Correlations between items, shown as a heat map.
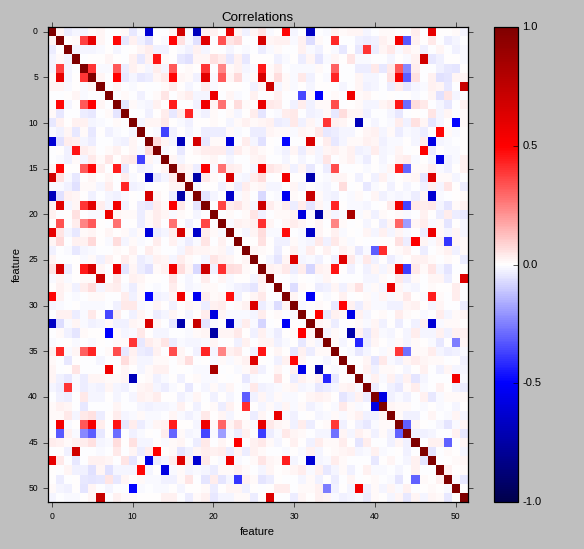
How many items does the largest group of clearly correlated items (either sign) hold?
11
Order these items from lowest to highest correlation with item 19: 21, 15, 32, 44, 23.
44, 32, 23, 21, 15
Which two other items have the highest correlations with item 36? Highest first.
25, 30
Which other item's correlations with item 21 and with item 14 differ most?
48
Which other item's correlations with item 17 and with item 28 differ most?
42
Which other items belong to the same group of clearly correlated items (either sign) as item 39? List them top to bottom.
2
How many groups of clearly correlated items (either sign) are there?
13
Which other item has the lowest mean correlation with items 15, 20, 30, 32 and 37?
33
